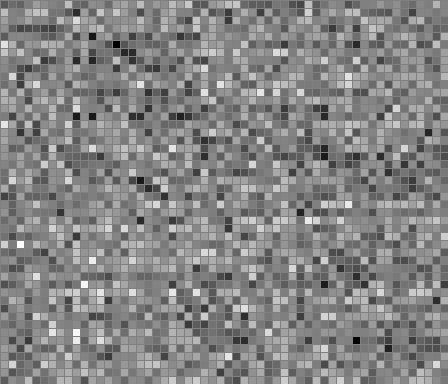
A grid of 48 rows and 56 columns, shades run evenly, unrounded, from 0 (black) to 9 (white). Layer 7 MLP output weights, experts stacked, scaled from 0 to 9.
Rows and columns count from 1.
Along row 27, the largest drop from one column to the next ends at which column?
38
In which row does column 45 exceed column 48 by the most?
8
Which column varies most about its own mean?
10
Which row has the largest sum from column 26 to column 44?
28
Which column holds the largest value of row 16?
1
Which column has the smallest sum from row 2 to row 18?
12
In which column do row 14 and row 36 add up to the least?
41
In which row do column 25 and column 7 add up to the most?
37
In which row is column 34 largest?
42
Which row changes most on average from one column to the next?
15
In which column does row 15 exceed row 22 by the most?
49
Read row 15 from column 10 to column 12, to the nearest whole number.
1 5 1
